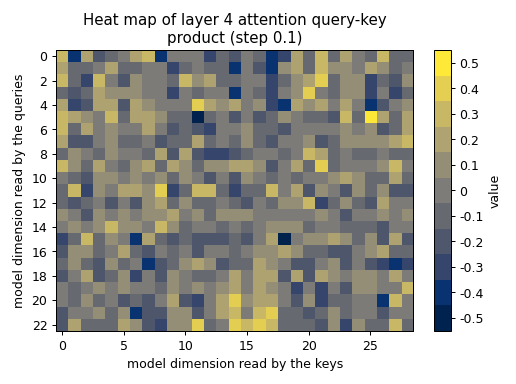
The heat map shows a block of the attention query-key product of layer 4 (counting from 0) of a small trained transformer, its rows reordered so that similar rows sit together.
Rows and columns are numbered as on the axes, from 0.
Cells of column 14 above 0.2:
3
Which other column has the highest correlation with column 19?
21
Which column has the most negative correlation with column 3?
2
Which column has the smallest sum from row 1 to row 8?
17
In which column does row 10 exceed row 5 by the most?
11
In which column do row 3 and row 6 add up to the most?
20
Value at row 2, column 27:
-0.2
